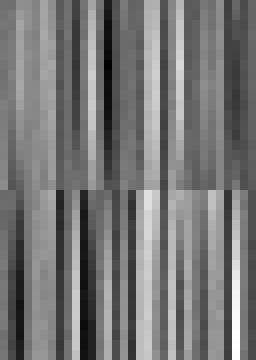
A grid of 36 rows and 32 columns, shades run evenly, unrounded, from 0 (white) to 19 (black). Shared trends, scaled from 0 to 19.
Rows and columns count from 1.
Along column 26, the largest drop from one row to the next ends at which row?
20
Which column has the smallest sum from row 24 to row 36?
30
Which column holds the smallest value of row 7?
23
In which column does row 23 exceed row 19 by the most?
11
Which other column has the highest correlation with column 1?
29
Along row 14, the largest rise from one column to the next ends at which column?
21
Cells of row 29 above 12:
11
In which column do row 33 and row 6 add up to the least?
19
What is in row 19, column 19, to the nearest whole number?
7
